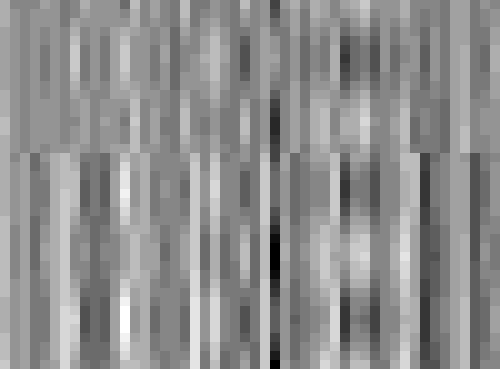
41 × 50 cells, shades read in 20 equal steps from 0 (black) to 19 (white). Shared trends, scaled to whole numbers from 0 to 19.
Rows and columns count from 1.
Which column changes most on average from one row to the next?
35
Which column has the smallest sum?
28
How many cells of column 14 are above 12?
20
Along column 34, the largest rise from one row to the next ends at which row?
18
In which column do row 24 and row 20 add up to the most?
13
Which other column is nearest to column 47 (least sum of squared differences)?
1
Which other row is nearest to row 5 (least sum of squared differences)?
9
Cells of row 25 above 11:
21
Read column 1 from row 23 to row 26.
13 13 14 14
